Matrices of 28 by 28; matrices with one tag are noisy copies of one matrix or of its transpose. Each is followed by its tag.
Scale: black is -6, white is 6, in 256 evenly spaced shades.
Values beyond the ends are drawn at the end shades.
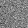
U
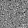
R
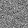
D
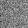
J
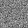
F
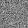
D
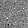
R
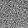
R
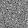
D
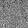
J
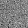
R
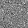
D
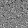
J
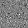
F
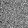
J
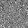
J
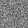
D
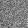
R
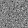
F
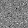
F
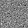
F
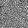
U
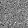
R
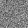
U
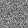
F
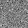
J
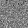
U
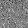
J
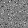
D
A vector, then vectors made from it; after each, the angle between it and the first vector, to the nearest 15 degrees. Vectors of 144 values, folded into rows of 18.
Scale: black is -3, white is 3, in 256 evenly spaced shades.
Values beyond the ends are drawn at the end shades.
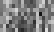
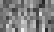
150 degrees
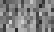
150 degrees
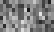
120 degrees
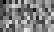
105 degrees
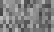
60 degrees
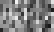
90 degrees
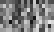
75 degrees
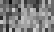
90 degrees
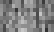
150 degrees
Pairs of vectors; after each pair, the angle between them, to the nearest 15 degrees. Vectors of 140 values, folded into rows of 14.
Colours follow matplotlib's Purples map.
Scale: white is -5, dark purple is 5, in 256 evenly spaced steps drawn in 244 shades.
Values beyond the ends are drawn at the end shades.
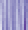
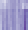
45 degrees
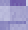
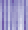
75 degrees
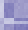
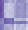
165 degrees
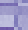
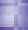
60 degrees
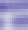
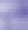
105 degrees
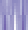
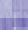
75 degrees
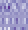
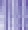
90 degrees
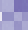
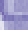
75 degrees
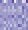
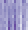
120 degrees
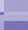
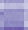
60 degrees
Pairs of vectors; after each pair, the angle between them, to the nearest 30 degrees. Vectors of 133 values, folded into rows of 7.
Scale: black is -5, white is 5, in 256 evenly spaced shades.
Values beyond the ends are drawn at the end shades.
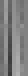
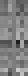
90 degrees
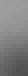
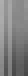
30 degrees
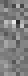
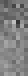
30 degrees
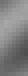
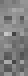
60 degrees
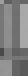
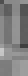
150 degrees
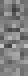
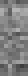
120 degrees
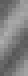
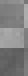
60 degrees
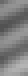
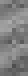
150 degrees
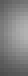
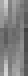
120 degrees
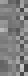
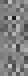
120 degrees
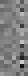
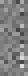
150 degrees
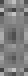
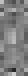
150 degrees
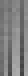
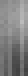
120 degrees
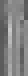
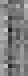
150 degrees
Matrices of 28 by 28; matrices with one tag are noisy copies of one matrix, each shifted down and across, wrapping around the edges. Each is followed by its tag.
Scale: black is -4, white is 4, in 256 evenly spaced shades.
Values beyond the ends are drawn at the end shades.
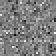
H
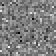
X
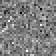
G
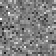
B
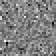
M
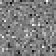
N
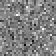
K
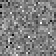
K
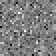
G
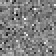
K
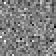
G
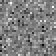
X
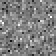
X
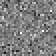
X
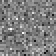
H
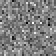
H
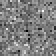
X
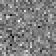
B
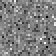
B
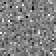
H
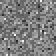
X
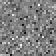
X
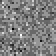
B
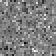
B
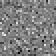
N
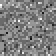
X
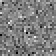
K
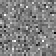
G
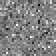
N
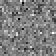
M
